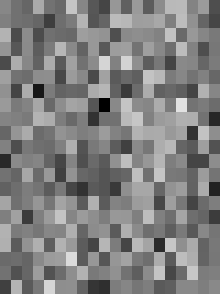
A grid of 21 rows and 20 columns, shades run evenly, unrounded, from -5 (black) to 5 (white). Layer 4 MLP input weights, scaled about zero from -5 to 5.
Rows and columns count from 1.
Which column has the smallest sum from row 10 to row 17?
18
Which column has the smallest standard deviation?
3
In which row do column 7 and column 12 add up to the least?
7
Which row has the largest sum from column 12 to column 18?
9
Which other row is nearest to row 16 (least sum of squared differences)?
4
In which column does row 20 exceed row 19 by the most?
8
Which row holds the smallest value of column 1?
12
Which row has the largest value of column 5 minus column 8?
21
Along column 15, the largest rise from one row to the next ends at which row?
19
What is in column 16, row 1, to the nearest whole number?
2
